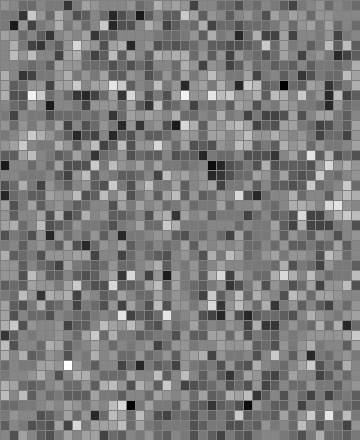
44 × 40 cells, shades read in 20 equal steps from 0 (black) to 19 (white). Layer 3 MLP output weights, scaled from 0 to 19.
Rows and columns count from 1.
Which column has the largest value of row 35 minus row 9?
32
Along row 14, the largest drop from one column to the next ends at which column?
13
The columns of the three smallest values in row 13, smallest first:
20, 14, 16
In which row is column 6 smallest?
11
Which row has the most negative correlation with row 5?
10
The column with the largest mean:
21
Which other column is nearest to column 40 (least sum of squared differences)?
7
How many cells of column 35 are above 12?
7
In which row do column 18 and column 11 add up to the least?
42
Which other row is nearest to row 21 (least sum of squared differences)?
35
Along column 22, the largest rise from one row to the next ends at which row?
2
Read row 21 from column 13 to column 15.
6 12 9
